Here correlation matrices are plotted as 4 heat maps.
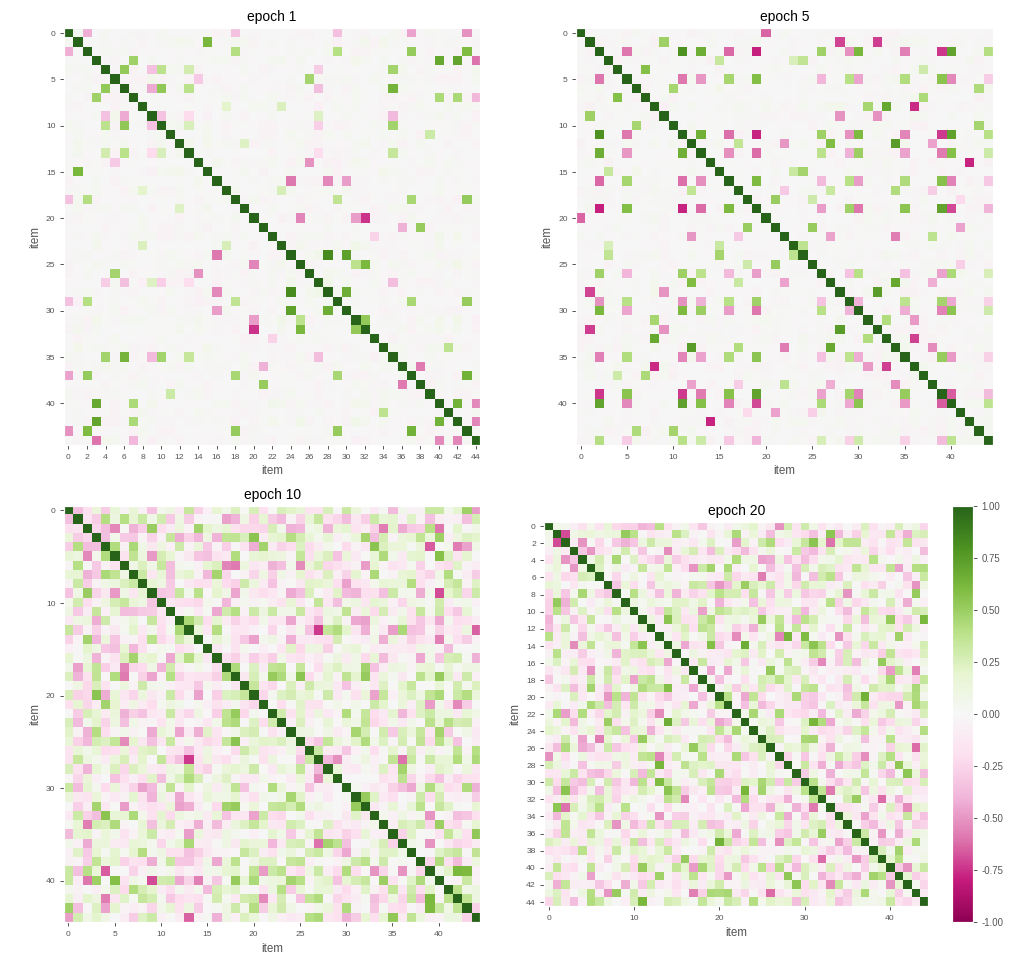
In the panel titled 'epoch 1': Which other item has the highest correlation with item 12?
19
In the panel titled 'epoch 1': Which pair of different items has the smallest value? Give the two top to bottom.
20, 32
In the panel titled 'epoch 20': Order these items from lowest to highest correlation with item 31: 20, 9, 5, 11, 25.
20, 9, 5, 11, 25
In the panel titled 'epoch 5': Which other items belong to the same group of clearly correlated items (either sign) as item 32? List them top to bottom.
1, 9, 28
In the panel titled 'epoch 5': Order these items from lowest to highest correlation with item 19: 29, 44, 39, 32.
44, 32, 29, 39
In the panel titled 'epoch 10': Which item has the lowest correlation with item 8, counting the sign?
30
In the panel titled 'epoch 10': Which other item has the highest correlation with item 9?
2
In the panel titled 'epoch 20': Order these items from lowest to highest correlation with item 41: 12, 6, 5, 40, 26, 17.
5, 40, 12, 6, 26, 17
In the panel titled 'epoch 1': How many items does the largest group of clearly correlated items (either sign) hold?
7
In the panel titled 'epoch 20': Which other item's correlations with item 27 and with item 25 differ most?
30
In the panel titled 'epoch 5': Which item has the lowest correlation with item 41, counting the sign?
21
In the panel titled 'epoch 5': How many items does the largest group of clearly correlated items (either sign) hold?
13
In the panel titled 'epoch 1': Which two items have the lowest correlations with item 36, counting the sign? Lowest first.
38, 21
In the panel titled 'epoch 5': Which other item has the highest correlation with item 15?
24
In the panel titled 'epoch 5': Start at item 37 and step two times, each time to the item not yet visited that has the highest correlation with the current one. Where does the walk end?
4
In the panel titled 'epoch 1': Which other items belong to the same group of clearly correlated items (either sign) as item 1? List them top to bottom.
15
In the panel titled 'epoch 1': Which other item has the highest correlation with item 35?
6
